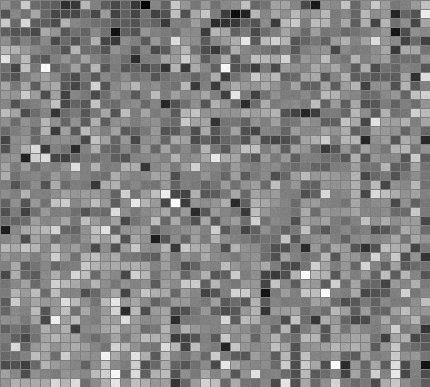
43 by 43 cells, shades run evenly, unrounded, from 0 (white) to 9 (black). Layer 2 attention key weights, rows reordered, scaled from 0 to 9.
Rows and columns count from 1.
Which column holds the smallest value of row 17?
4
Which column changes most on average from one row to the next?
23
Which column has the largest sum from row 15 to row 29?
43
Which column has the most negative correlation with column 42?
32
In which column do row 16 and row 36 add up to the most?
37
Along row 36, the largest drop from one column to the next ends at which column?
6
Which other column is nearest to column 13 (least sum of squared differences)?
27
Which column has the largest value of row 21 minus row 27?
10
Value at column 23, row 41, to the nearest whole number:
1
